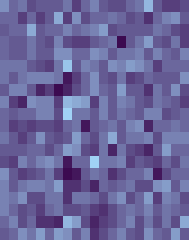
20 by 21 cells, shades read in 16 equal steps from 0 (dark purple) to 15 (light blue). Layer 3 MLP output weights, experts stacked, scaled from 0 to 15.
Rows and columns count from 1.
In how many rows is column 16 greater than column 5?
11
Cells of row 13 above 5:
14
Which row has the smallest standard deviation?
5
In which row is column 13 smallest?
13
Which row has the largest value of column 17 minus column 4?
1
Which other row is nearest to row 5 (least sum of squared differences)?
3
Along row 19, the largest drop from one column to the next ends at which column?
10
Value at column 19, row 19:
8
